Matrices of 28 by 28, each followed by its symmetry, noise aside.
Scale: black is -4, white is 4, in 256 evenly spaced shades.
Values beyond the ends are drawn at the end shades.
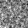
no symmetry.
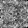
mirrored top to bottom.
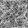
same after a half turn.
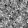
symmetric.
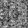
mirrored top to bottom.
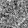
symmetric.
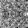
mirrored top to bottom.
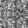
mirrored top to bottom.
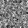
same after a half turn.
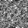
same after a half turn.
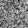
no symmetry.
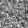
no symmetry.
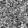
no symmetry.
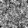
same after a half turn.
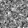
symmetric.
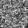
no symmetry.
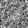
symmetric.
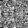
mirrored top to bottom.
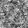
same after a half turn.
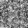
mirrored top to bottom.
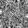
same after a half turn.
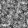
same after a half turn.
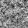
no symmetry.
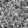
no symmetry.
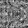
mirrored top to bottom.
